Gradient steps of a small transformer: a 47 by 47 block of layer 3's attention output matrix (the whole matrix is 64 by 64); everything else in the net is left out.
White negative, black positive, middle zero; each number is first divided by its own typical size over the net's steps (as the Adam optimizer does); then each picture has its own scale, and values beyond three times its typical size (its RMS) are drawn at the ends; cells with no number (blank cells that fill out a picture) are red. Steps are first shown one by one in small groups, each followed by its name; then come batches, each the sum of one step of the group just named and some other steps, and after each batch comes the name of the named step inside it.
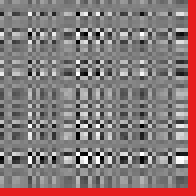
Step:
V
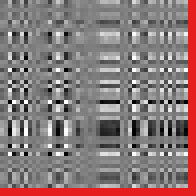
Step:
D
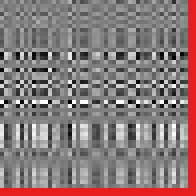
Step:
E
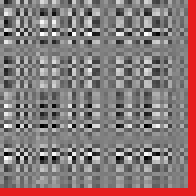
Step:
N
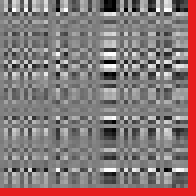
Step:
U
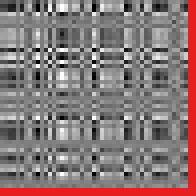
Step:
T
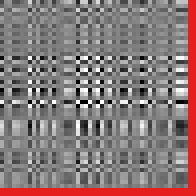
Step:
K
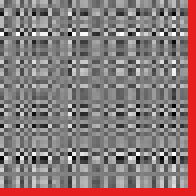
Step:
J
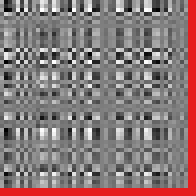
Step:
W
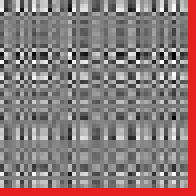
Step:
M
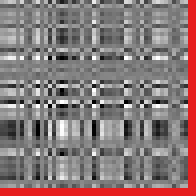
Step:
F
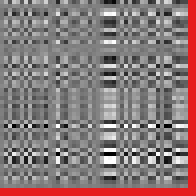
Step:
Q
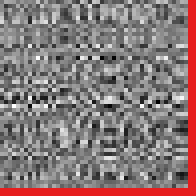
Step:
F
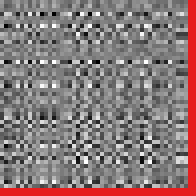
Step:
V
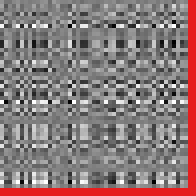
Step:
E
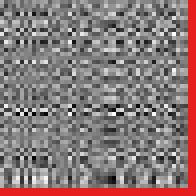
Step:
J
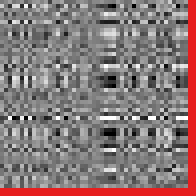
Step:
U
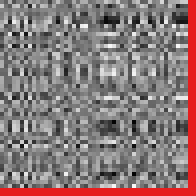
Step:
D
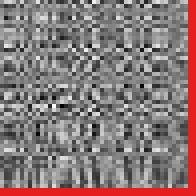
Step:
F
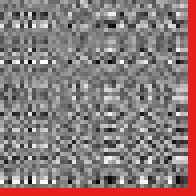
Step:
Q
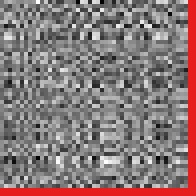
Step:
Q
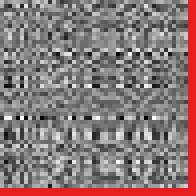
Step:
W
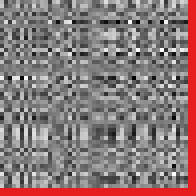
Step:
M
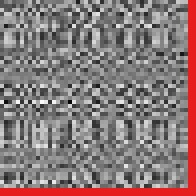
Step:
E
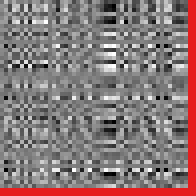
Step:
U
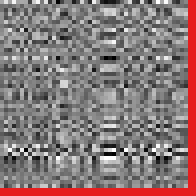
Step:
Q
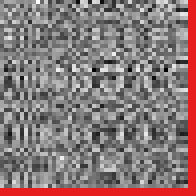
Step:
U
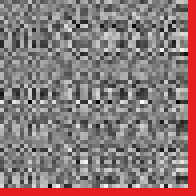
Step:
K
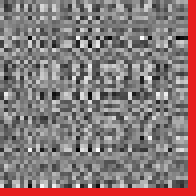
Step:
W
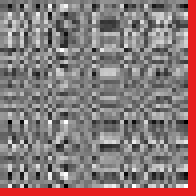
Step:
T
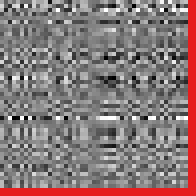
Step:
M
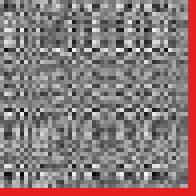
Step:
W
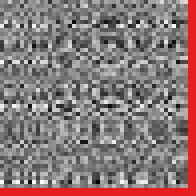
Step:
F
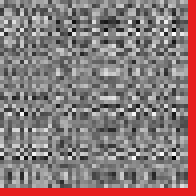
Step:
J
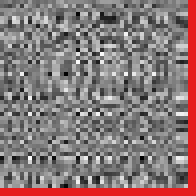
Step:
V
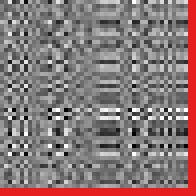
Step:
D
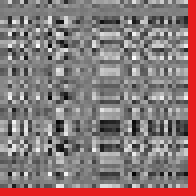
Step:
D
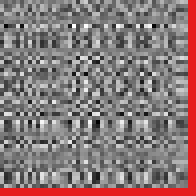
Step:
K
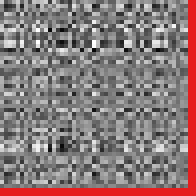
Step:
W
